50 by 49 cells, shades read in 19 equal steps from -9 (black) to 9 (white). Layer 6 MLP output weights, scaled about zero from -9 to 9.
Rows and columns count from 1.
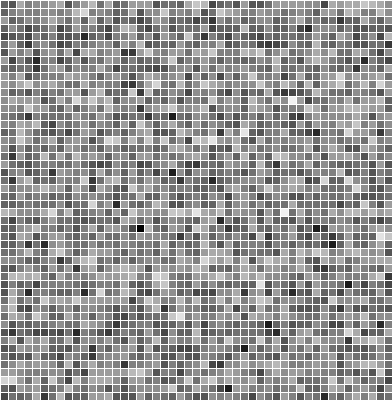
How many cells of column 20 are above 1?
12
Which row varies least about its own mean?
25
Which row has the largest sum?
27
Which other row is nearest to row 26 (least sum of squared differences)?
3
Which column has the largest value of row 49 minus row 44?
31
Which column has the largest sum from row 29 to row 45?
33
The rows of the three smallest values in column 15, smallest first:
26, 41, 9
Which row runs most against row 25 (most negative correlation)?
43
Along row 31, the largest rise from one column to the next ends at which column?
7
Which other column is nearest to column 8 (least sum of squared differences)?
13
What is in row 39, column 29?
3
